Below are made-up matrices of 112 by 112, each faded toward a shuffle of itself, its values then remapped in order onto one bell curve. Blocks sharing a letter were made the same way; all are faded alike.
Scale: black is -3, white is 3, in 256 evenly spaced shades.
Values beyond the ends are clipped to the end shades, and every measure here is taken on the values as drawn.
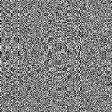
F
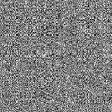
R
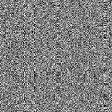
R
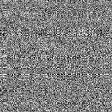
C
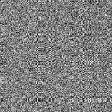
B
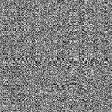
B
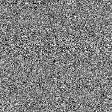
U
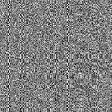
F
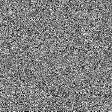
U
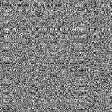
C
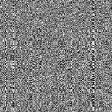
F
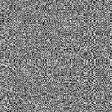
F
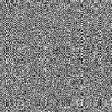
F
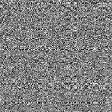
C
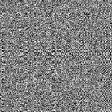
B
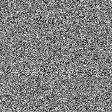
U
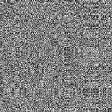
B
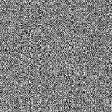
R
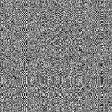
F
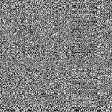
C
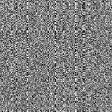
F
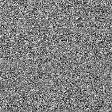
U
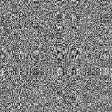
R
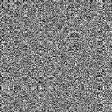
R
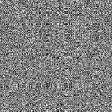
B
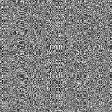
F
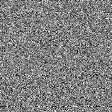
U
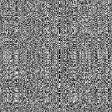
F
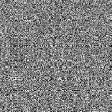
C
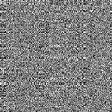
B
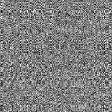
F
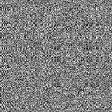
B
